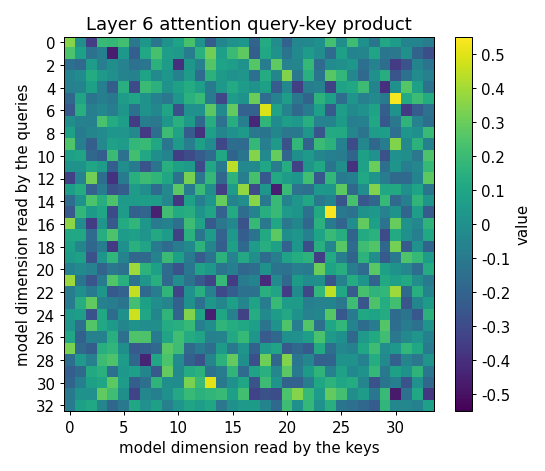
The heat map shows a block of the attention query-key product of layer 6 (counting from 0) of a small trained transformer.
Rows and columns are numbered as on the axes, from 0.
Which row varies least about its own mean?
32
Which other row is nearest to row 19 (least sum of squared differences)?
8
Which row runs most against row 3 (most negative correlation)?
16
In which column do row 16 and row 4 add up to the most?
27
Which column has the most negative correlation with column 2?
0
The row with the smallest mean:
21
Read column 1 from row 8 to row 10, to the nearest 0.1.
-0.1 -0.1 0.1
